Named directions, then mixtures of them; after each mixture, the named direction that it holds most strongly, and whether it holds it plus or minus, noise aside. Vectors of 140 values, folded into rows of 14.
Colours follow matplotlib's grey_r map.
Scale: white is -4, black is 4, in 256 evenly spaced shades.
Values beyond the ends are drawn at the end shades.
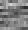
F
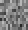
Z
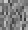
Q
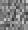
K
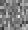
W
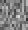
K, plus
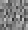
K, plus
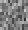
Q, plus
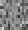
W, minus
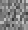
K, plus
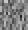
Q, plus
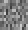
Z, minus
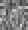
Z, minus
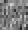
Q, minus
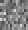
Z, minus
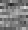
F, minus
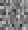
W, plus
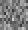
K, minus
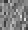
Q, minus
